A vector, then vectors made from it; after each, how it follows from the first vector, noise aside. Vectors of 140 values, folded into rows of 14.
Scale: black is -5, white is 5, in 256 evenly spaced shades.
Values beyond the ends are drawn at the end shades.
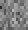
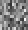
wrapped around, negated, scaled up.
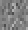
wrapped around, partly zeroed.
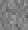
wrapped around, shrunk.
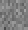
wrapped around, shrunk.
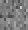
wrapped around, partly zeroed.
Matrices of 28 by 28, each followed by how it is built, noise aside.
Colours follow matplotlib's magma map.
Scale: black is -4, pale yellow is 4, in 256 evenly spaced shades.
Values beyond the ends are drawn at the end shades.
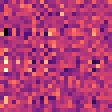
low rank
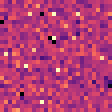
sparse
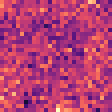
smooth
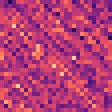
Toeplitz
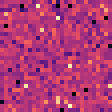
sparse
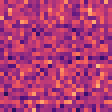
repeating columns
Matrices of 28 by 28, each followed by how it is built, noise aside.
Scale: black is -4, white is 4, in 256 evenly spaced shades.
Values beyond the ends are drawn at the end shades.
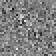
block diagonal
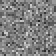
repeating rows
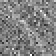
Toeplitz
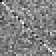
diagonal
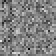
repeating rows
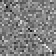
diagonal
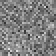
Toeplitz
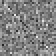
diagonal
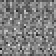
repeating columns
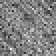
Toeplitz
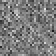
Toeplitz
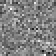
block diagonal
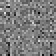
low rank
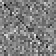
diagonal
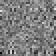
low rank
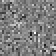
block diagonal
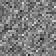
Hankel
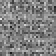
blocks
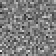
repeating columns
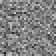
repeating rows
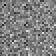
repeating rows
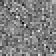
diagonal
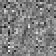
low rank
